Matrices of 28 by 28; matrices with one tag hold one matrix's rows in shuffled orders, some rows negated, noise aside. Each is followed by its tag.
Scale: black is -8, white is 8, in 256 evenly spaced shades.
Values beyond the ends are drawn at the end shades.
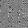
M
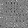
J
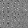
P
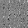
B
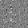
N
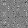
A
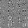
M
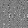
B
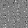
A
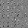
P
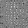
J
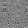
A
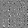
B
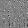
B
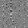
N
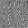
B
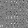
J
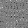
J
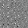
P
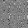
B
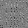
J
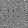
A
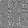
M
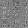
A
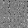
B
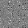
M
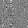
N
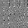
B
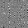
B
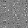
A
